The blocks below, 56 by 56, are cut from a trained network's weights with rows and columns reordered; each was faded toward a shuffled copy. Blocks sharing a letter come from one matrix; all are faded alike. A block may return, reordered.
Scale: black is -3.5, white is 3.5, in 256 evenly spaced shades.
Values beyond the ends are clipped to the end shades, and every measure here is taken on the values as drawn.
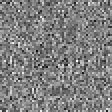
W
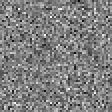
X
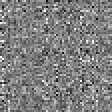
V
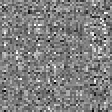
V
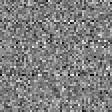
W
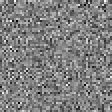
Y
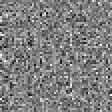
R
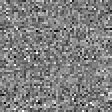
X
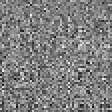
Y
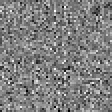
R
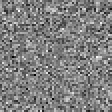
W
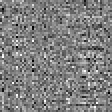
V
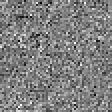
X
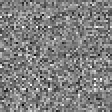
Y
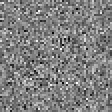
X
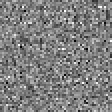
X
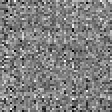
V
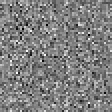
R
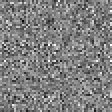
Y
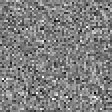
X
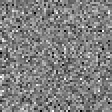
X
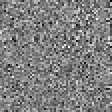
R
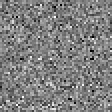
X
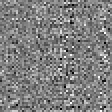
V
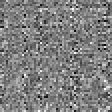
V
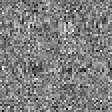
Y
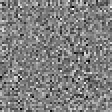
R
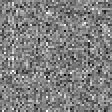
R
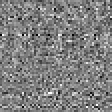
W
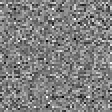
Y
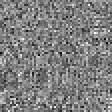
W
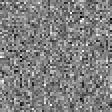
R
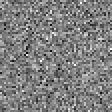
X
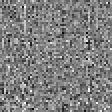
R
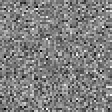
Y
